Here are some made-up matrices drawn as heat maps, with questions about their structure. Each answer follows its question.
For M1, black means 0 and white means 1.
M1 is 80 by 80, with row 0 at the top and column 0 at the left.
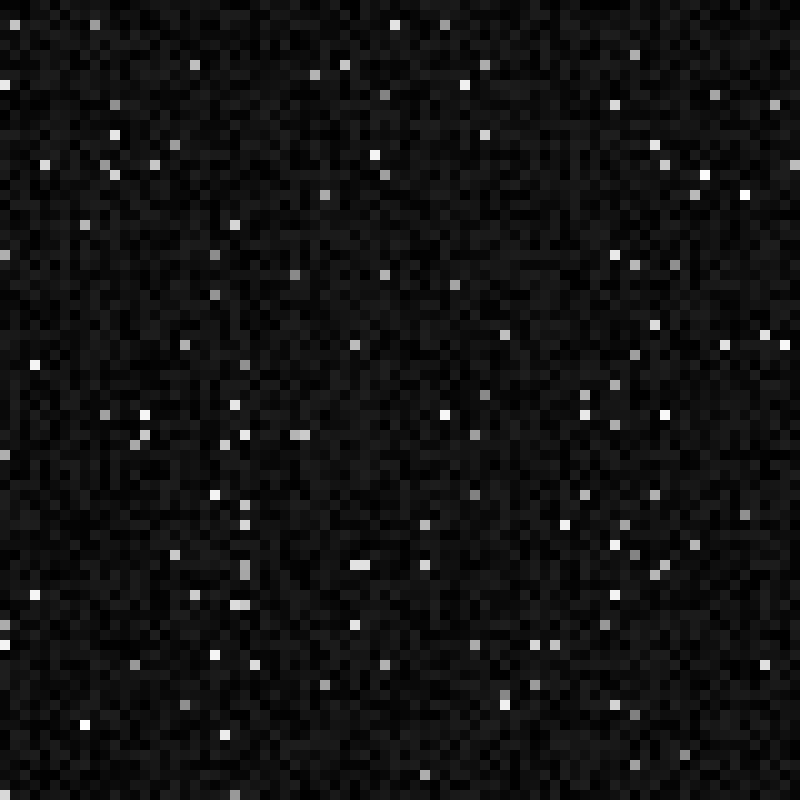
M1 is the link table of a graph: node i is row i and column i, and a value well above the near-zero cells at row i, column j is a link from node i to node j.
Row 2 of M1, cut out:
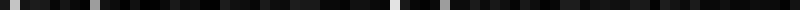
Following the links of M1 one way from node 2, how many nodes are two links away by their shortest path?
6
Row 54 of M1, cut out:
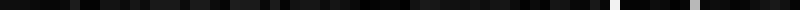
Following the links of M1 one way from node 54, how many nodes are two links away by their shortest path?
1
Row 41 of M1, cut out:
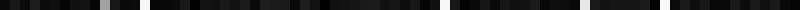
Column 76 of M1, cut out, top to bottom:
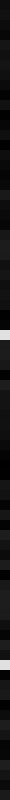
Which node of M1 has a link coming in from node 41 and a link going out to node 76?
node 66
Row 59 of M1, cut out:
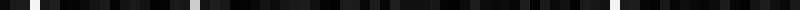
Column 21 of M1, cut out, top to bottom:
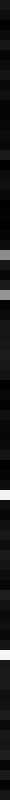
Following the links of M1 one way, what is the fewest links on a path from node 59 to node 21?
4
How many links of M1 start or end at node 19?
5
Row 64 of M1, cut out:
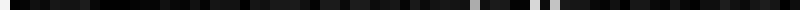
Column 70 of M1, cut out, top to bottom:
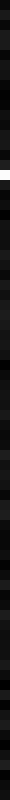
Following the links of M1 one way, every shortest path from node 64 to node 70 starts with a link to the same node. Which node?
node 55
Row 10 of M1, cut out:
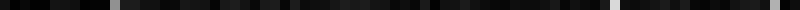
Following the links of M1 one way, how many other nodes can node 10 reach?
4
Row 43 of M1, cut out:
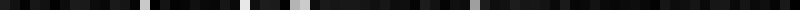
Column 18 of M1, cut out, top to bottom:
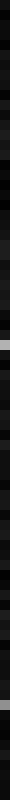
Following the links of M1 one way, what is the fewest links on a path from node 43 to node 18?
4
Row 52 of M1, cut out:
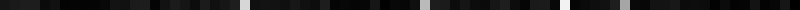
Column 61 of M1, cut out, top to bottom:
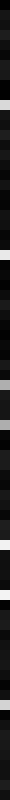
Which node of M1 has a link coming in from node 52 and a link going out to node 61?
node 42
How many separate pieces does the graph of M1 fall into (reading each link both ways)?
4
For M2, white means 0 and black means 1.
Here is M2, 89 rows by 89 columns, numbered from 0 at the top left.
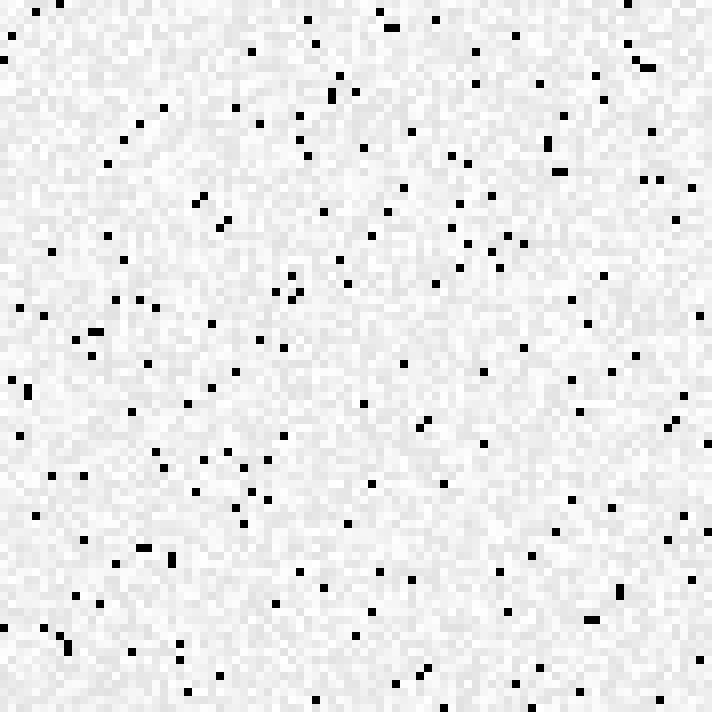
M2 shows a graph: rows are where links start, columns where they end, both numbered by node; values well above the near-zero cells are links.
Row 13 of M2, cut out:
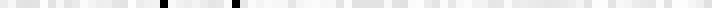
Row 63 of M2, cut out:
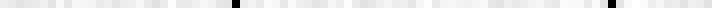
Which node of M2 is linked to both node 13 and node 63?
node 29
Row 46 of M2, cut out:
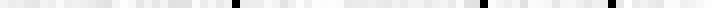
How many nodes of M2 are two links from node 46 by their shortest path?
3
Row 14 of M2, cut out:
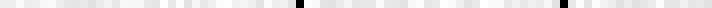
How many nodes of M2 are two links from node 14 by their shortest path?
4
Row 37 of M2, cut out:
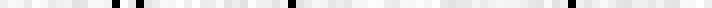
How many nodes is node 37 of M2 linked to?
4
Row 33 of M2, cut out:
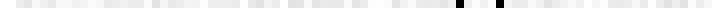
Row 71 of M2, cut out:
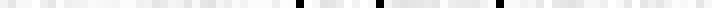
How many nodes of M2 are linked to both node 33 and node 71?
1
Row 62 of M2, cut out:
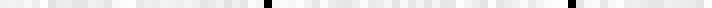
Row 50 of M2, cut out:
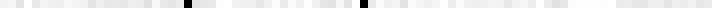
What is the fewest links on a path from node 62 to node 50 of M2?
7
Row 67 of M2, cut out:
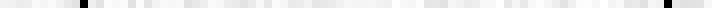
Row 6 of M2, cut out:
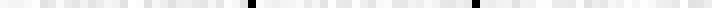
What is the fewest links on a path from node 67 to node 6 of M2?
3
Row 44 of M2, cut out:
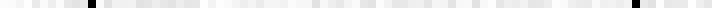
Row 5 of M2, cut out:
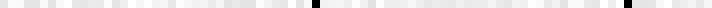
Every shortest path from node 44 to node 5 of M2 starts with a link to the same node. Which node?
node 79
